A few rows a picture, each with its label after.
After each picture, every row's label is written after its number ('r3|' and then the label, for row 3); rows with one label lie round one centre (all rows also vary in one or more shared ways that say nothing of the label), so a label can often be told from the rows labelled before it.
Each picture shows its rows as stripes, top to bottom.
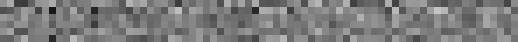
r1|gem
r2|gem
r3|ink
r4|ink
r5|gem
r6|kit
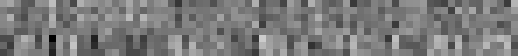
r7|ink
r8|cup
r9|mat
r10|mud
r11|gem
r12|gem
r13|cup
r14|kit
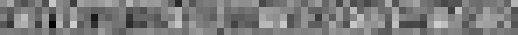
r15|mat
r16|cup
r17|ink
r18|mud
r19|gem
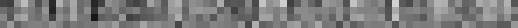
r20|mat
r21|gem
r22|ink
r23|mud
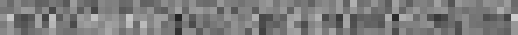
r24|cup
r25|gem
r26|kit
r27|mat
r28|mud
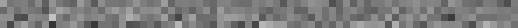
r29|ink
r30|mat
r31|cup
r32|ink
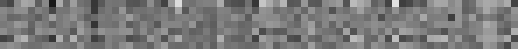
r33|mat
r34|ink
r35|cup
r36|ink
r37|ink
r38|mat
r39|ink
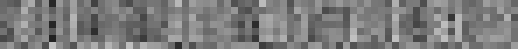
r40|gem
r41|kit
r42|cup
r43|kit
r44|cup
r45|kit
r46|mat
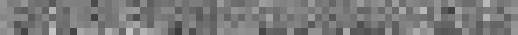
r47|ink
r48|cup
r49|ink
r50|cup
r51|mat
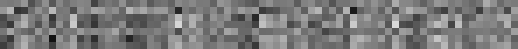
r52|ink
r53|gem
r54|kit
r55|cup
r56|kit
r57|mud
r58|kit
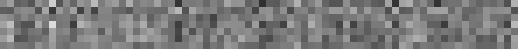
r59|kit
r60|gem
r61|ink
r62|ink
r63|mat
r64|gem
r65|kit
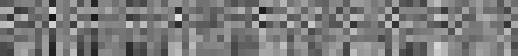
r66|mud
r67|mud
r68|ink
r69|ink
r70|cup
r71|gem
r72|mud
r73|mud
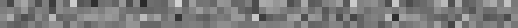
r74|cup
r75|kit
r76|mud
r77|cup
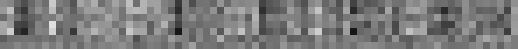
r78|mat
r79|gem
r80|mud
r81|cup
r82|gem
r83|mat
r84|mud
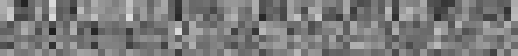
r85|cup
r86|ink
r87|kit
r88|cup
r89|gem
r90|mud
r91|mud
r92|kit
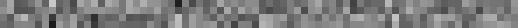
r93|mat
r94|gem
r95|ink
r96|gem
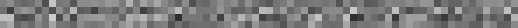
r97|mat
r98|cup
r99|gem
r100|ink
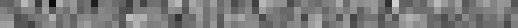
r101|gem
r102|gem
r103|gem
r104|gem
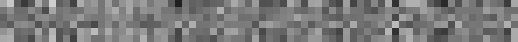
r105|ink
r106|mat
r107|kit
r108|cup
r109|kit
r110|ink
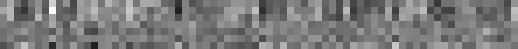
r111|mat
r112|cup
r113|kit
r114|cup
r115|ink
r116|mud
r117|ink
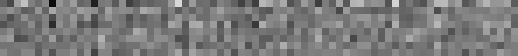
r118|ink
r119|mat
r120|mud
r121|gem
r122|gem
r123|gem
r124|mud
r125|gem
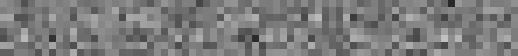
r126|cup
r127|mat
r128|gem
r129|mat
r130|kit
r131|kit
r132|ink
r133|mud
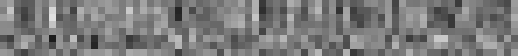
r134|mud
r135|mat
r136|cup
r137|cup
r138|mud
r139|mud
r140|ink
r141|gem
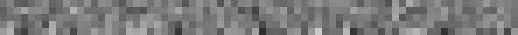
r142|gem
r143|kit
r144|mat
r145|mat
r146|gem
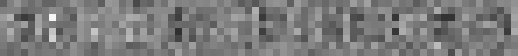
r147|kit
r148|mud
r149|cup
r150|ink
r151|kit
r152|mat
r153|mud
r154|cup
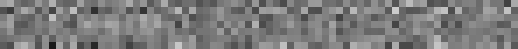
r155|ink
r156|cup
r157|mat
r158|mud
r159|mat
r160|mud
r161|mud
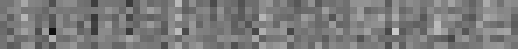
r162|ink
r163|mat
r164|ink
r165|mud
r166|gem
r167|cup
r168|gem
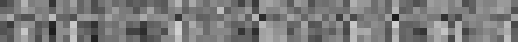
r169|kit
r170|mat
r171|mud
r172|cup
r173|kit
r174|cup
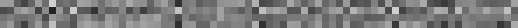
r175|cup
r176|cup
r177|mat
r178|mud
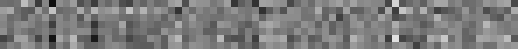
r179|gem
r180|kit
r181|mud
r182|ink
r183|ink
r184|mat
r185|kit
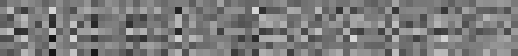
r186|mat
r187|mud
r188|ink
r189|mud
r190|gem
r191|kit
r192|mat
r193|gem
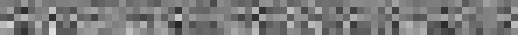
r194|ink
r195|mud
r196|kit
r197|ink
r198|cup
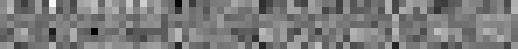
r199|mat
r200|kit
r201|mat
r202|mat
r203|ink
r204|kit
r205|mud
